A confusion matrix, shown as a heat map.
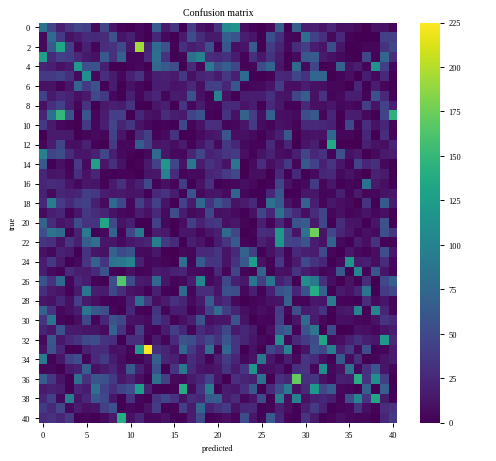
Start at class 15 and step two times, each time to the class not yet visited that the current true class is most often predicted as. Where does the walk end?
6
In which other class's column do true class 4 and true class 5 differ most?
38
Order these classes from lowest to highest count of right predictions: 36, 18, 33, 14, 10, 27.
10, 27, 18, 33, 14, 36
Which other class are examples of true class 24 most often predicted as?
35
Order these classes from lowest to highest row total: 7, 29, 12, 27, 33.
12, 7, 29, 27, 33
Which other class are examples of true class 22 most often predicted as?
27
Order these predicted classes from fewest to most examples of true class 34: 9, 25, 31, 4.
9, 31, 4, 25
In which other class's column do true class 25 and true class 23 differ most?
36
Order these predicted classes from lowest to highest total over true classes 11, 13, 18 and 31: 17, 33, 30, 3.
17, 3, 33, 30
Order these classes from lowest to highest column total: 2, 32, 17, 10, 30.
10, 17, 32, 2, 30
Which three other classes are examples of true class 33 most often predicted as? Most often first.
12, 11, 28
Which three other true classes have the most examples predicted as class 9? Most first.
26, 40, 24
